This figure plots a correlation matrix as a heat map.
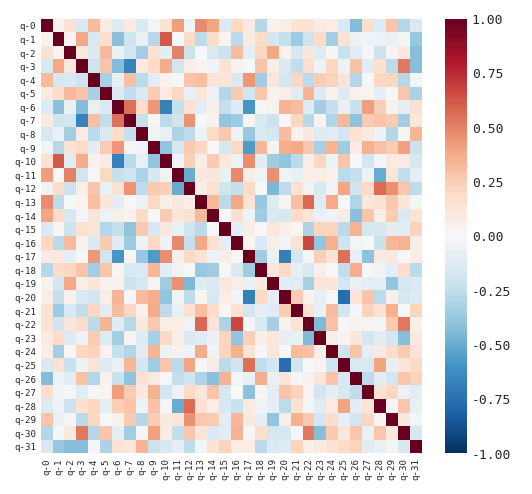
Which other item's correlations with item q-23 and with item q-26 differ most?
q-30
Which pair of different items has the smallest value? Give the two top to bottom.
q-20, q-25
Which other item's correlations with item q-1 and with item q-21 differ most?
q-10
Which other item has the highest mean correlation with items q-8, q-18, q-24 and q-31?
q-26
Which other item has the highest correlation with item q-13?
q-22
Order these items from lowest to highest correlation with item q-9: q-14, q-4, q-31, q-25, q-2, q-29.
q-25, q-31, q-4, q-14, q-2, q-29
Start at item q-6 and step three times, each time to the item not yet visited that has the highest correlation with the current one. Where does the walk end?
q-28
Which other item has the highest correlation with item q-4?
q-17
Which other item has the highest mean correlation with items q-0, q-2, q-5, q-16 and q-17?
q-11
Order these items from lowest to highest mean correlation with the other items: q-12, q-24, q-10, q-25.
q-25, q-10, q-12, q-24
